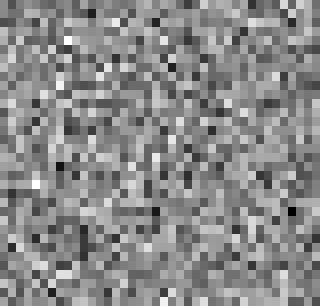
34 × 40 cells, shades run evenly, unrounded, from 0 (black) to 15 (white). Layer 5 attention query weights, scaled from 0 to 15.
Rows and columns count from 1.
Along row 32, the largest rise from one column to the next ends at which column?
7
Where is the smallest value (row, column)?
24, 37
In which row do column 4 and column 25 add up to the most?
29
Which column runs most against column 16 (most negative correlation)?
15
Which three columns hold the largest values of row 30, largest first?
6, 5, 10
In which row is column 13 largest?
9
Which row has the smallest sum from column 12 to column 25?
20
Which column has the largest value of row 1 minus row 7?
26
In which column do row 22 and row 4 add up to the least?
31
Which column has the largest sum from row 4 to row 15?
2
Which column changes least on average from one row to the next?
4
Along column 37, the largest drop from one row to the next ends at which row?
3
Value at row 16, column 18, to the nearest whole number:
11
